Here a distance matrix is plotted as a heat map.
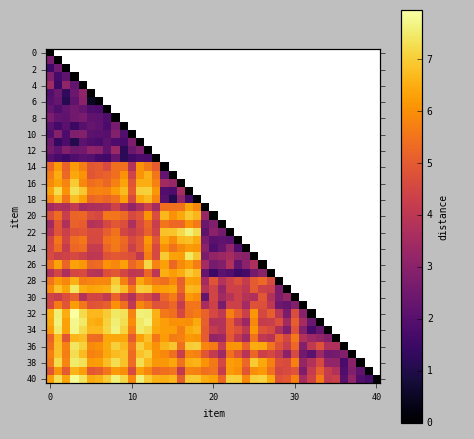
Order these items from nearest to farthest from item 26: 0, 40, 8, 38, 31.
31, 0, 8, 38, 40
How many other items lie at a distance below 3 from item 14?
3
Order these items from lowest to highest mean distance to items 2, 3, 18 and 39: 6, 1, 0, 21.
6, 0, 1, 21
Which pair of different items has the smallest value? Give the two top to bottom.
5, 6
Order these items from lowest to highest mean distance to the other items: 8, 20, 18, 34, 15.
20, 8, 34, 15, 18
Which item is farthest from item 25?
17
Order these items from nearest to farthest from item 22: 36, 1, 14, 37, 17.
1, 37, 36, 14, 17
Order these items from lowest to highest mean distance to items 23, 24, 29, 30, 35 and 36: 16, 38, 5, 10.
38, 10, 5, 16
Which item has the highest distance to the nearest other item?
16
